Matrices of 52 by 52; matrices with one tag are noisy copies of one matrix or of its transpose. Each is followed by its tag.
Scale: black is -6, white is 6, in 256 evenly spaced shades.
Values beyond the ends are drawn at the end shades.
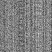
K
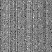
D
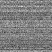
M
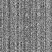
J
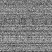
K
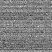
M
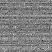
J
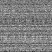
K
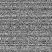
J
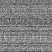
K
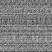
K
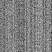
K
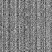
J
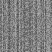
J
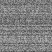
K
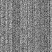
M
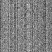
D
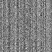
J
